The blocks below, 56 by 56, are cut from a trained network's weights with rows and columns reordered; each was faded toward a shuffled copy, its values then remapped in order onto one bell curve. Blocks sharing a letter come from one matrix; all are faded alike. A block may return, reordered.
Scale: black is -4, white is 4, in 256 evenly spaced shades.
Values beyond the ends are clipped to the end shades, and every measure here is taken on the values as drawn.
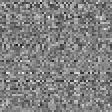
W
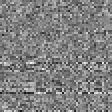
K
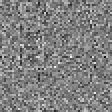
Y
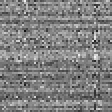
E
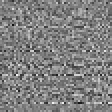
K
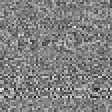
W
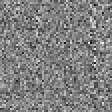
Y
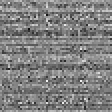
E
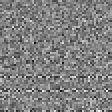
K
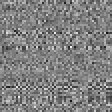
K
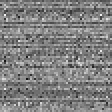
E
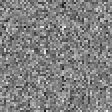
Y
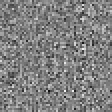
Y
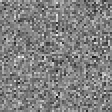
Y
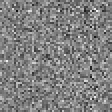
Y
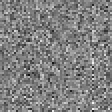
Y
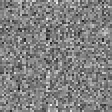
Y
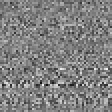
K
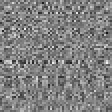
K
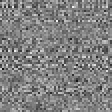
K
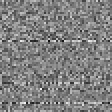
W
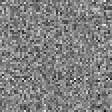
Y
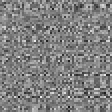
K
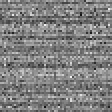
E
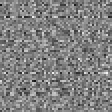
W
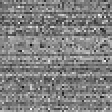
E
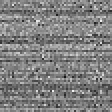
E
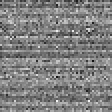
E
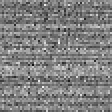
E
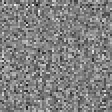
Y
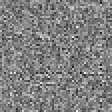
Y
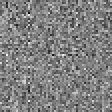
Y
